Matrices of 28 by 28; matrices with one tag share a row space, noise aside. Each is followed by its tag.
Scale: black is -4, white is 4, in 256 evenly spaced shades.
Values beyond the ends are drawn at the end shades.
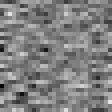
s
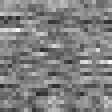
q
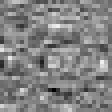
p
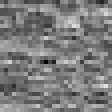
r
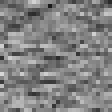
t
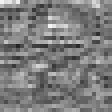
q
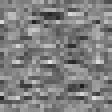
t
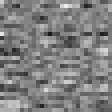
p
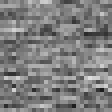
r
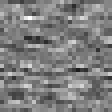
t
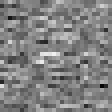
p
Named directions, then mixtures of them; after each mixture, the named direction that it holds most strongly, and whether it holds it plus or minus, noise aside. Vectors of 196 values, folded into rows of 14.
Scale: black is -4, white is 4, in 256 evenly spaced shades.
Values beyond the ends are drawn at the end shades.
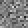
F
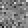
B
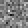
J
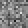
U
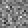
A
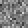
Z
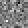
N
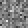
N, plus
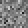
A, plus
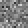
B, minus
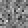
A, minus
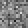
U, plus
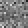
B, minus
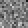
B, minus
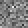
F, plus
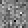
U, plus
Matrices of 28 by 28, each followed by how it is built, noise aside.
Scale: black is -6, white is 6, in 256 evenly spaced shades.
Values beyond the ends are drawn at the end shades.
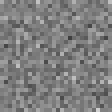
repeating columns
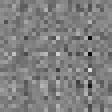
low rank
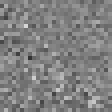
lower triangular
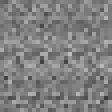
repeating columns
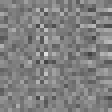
low rank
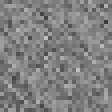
Toeplitz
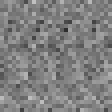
repeating columns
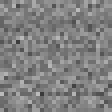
repeating columns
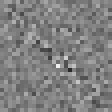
banded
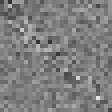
banded
